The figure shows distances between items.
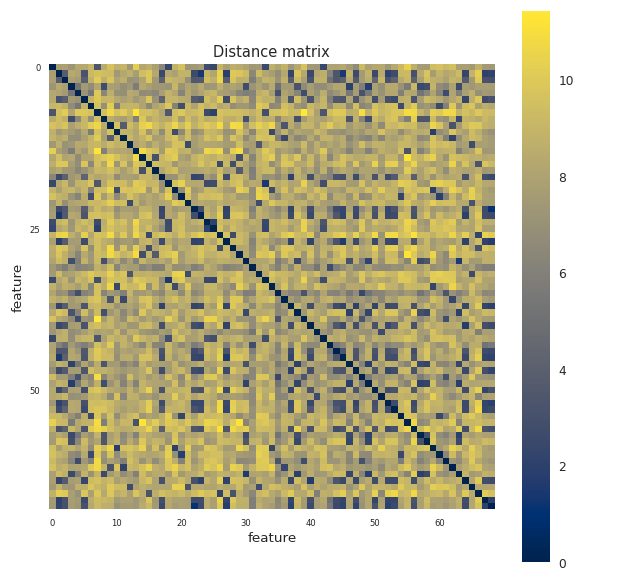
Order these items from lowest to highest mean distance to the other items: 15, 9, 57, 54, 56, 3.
3, 57, 56, 54, 15, 9
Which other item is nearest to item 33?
18
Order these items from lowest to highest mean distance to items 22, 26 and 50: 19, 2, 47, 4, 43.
47, 2, 43, 4, 19
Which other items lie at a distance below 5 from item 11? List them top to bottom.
9, 36, 62
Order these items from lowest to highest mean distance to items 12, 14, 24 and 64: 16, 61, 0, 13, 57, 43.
0, 16, 43, 57, 61, 13
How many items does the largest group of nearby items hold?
19
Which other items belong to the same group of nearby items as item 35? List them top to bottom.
4, 39, 48, 61
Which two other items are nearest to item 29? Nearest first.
14, 16
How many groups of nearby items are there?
13
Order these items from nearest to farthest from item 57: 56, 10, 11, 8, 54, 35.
8, 35, 11, 54, 10, 56
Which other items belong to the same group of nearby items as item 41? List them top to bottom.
51
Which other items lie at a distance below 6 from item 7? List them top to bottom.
0, 18, 24, 25, 33, 42
